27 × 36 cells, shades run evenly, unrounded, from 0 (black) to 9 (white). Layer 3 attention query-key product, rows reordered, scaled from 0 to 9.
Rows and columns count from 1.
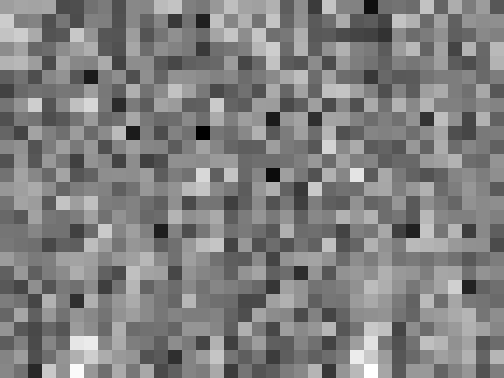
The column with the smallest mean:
12
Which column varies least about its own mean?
35
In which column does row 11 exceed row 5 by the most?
24
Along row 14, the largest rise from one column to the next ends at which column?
23
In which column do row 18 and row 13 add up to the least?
20
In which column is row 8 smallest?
9
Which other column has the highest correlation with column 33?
28
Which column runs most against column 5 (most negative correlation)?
18
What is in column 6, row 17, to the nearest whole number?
2
